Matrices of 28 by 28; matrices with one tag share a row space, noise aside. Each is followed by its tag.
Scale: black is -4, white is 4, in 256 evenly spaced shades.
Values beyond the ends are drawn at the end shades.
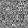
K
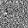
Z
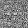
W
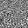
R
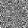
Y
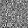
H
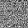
W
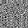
Z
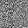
H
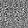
Z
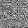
W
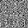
Z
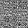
W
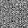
K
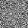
Y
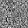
H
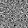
R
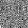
Y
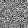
K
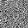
Z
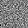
Z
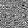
Y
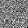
K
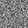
R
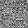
K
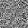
Y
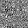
H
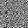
Z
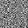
R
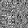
H
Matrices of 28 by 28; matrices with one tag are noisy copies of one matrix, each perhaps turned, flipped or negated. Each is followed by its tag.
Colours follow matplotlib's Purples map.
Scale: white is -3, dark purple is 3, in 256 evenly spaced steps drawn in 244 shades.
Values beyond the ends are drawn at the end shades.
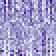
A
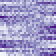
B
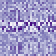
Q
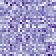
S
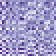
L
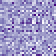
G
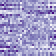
A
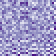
L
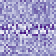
Q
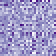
G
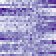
B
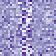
Q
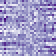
A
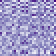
L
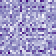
S
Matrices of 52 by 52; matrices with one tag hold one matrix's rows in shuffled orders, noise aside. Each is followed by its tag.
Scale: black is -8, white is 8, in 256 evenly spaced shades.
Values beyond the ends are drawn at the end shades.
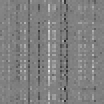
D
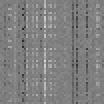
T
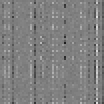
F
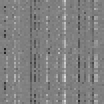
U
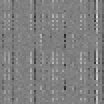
F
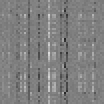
D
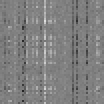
T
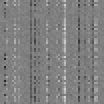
U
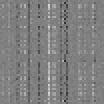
D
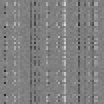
U
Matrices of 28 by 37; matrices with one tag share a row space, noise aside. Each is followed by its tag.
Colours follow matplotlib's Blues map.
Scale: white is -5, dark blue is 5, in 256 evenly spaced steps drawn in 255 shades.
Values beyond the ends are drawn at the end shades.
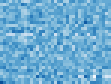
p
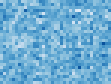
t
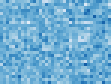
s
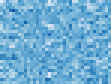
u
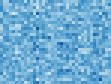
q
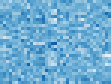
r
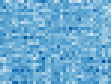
t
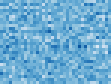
u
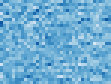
q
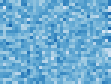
r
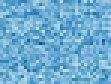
t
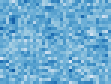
u
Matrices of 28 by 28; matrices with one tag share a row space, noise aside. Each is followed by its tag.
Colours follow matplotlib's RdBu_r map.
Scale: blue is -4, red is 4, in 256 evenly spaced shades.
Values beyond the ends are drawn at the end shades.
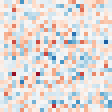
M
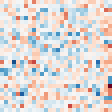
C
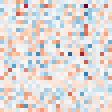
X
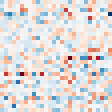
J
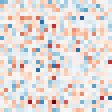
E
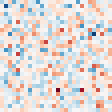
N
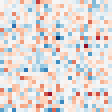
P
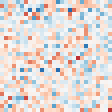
X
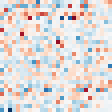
P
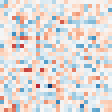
P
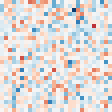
M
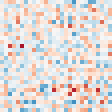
J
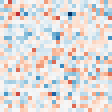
J
